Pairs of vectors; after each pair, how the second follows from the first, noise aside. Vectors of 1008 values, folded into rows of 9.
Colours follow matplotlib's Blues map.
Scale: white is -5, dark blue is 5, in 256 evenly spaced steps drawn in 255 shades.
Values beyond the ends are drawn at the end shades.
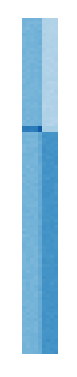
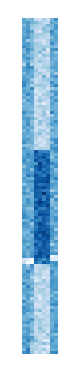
wrapped around, negated, scaled up.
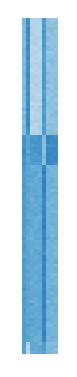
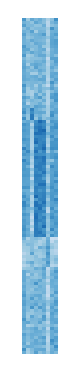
wrapped around, negated.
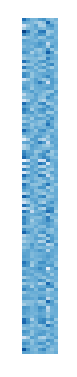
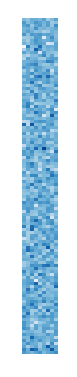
shuffled.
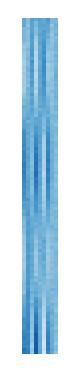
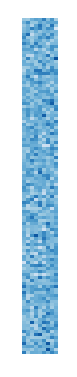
shuffled.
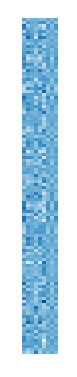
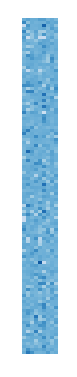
negated, partly zeroed.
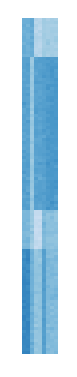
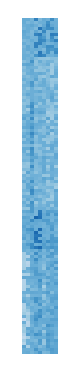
negated, partly zeroed.
